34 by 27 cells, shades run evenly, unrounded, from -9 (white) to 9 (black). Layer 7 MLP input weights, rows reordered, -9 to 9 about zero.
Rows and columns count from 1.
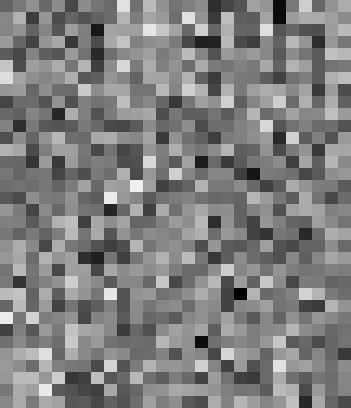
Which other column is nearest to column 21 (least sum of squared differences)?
13
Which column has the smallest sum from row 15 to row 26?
6
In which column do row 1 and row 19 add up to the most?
17
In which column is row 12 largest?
22
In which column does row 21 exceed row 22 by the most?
4
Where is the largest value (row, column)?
25, 19
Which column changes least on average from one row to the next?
26
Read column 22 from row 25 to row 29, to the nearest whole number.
1 1 2 -1 -5
